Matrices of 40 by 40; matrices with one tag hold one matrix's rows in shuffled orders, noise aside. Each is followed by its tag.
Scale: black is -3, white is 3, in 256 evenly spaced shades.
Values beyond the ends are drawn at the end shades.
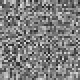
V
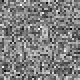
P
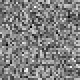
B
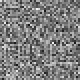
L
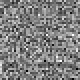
V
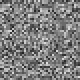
P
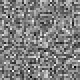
P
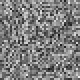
B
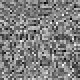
P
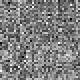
V
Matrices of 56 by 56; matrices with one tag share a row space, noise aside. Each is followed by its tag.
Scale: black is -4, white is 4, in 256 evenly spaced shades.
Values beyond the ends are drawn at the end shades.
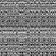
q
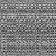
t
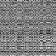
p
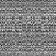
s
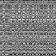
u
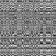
p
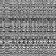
u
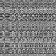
u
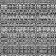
t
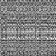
t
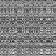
p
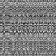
u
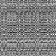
t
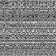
u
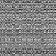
s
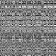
s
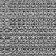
u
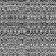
q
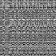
u
